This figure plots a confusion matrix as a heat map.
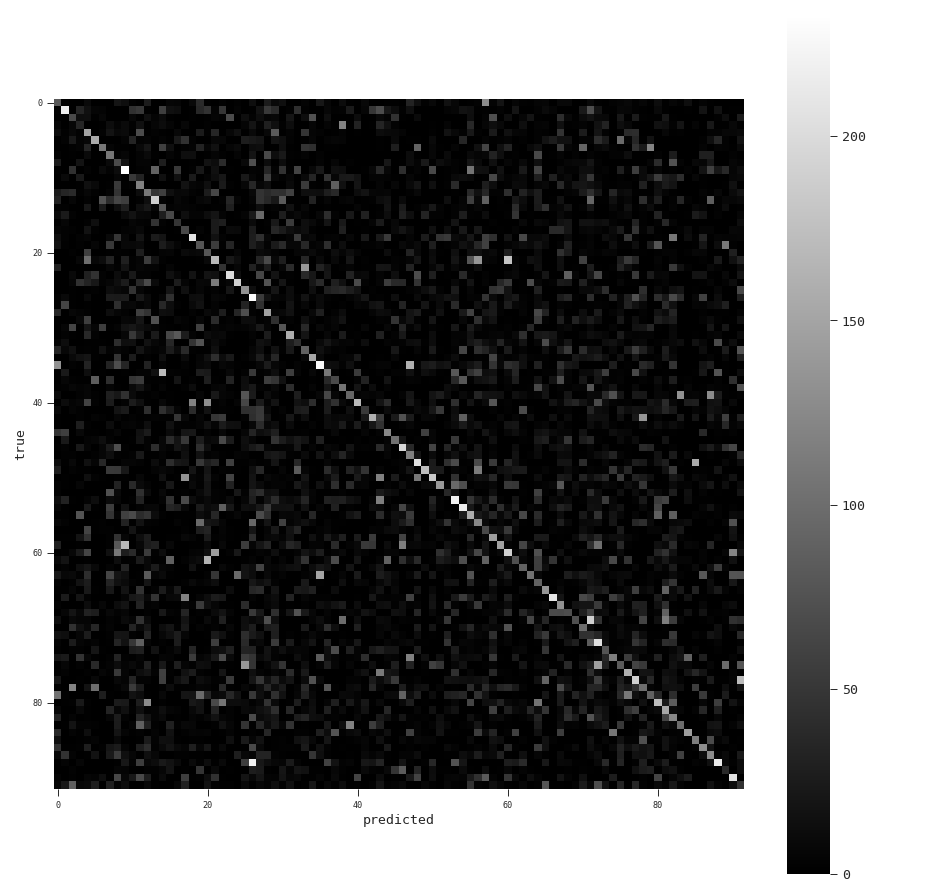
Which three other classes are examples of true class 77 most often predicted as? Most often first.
91, 65, 34
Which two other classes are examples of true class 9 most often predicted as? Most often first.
55, 13
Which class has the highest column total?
26
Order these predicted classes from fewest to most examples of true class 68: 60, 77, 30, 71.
30, 77, 60, 71
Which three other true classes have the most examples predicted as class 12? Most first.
80, 63, 24
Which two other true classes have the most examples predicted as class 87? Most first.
39, 13
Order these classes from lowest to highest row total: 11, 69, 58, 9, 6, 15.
15, 11, 58, 6, 69, 9
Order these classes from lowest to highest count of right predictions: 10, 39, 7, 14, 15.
10, 15, 14, 39, 7
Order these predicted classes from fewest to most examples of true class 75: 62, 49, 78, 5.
49, 62, 5, 78
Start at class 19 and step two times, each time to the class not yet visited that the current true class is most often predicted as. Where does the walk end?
46
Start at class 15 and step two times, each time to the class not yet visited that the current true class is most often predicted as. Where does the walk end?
1
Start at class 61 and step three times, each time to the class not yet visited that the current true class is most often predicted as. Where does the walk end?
29
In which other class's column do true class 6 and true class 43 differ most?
79
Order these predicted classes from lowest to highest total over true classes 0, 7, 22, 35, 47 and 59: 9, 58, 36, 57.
36, 58, 57, 9
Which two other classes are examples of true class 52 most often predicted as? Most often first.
7, 64
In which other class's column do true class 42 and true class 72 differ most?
78
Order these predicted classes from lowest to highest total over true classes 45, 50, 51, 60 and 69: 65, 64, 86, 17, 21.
86, 65, 64, 21, 17
